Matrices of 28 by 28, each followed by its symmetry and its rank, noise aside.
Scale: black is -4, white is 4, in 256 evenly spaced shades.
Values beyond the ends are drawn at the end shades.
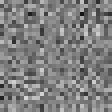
no symmetry, rank four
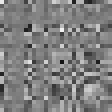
symmetric, rank two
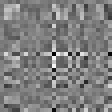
symmetric, rank two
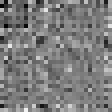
symmetric, rank four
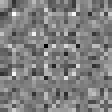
symmetric, rank three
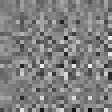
no symmetry, rank three
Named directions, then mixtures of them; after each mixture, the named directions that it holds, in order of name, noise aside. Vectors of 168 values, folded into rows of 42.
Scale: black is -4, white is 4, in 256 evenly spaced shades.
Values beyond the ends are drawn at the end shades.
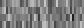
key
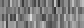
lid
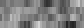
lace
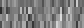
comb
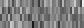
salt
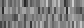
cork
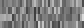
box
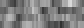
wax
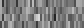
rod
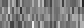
salt.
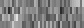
box, lace, salt.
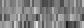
box, lace, rod.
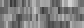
wax.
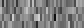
rod.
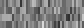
box, key.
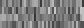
box, cork.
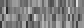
comb, key, rod.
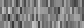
box, salt.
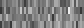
comb, cork.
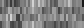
lid, salt, wax.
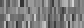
key, lid, wax.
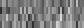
comb.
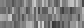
box, wax.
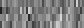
comb.
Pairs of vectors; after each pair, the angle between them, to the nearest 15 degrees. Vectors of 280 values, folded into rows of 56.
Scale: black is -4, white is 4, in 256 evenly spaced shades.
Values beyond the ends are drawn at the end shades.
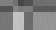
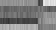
90 degrees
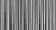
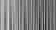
45 degrees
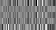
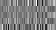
165 degrees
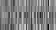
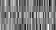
150 degrees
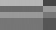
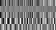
105 degrees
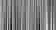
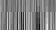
60 degrees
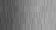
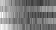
135 degrees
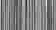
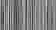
45 degrees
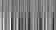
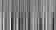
15 degrees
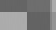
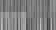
60 degrees
